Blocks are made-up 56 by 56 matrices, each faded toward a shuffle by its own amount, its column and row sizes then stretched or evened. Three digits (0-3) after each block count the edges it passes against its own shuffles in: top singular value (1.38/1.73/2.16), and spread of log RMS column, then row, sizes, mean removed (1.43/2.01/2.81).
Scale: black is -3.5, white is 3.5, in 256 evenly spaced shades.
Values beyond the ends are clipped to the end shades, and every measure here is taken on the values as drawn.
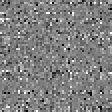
2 1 2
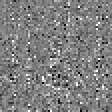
0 2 1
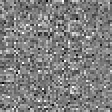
3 1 0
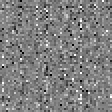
1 2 0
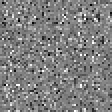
0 1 1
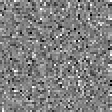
2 1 0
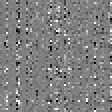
0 3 1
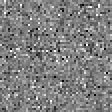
0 0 1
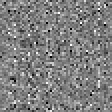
2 2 0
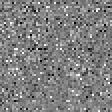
1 0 2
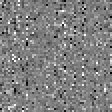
0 2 0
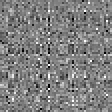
3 2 1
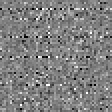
2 1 2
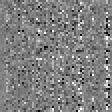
0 3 0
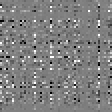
2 3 3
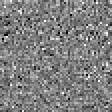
2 0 0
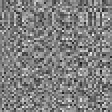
3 2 0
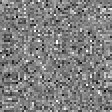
2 0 0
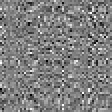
3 2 1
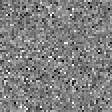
0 0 1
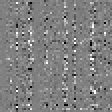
1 3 1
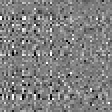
3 2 2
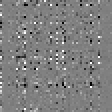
1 3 2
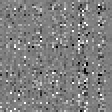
1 3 1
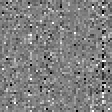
1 2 0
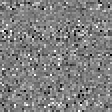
0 0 2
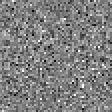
1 0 0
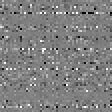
1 1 3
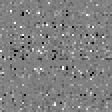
0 1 2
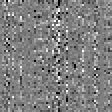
2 3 0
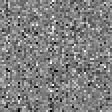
0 2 0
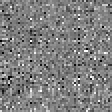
2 2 1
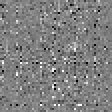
1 2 1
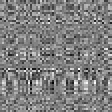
3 2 3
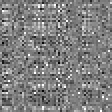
3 2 0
